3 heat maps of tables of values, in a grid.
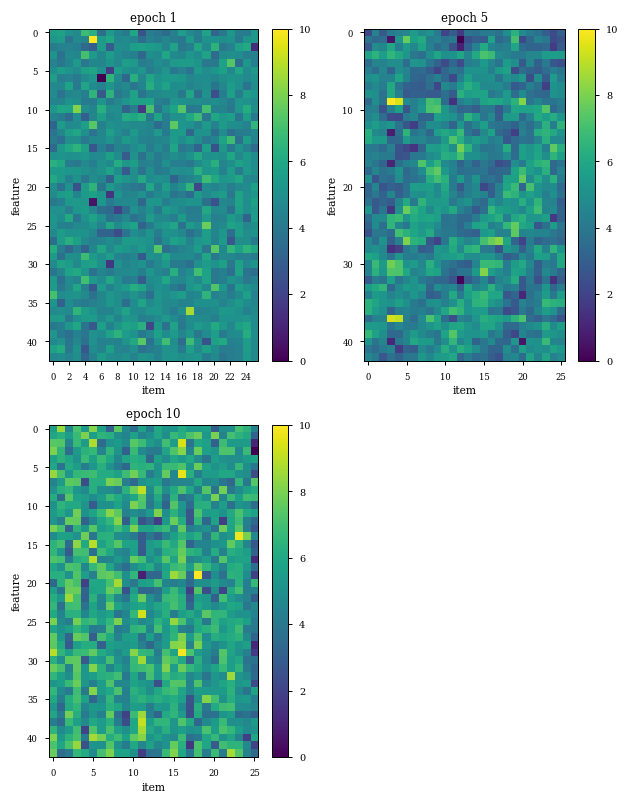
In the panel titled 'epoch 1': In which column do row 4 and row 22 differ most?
5
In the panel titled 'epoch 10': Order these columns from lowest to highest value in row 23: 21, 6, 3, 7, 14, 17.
17, 6, 21, 14, 3, 7
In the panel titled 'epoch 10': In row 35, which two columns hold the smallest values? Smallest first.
17, 5
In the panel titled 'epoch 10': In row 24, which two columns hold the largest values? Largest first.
11, 19
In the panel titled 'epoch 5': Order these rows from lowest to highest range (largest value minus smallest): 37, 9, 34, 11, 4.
4, 11, 34, 37, 9
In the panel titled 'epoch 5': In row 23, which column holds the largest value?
5
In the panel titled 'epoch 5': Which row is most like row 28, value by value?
11
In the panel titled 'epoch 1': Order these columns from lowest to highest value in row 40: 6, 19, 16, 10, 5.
19, 16, 6, 5, 10
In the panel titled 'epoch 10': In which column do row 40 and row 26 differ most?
5
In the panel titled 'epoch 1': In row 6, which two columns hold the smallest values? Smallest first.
6, 9
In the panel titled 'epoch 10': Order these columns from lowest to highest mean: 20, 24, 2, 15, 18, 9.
9, 24, 20, 2, 18, 15
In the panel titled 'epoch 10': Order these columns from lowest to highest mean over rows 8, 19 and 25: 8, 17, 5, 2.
17, 2, 5, 8
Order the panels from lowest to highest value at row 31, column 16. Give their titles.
epoch 1, epoch 5, epoch 10
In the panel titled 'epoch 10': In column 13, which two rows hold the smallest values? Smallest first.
12, 33
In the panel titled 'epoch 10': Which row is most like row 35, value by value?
26
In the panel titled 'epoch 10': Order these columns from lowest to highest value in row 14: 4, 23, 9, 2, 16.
9, 2, 16, 4, 23
